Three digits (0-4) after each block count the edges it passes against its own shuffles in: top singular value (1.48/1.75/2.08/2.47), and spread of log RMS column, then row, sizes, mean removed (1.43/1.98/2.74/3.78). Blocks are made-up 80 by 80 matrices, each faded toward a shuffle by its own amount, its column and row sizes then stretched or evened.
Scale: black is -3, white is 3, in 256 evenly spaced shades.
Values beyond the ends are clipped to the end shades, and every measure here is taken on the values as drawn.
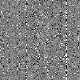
3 3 1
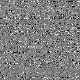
0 0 3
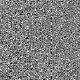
2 2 1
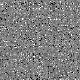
2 1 2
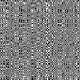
4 4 2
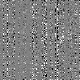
1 4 2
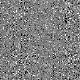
0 3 1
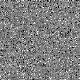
2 1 1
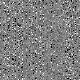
0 3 0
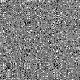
3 1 0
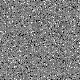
0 0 1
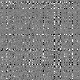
4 3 3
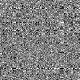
3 0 2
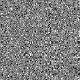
3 2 0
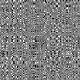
4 3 2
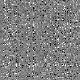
1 3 2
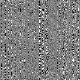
1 4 0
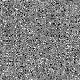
2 0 0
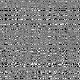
3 2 4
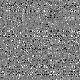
3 0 2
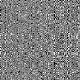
4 3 1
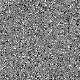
1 1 1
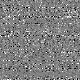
2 1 3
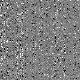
0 3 0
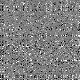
3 1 2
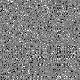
3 0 1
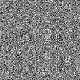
3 0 0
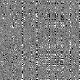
4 3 2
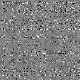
1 2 3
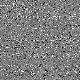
0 0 2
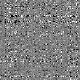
1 3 3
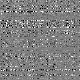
2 2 4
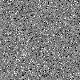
0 0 0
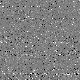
0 0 2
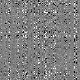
2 4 2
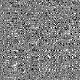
3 2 2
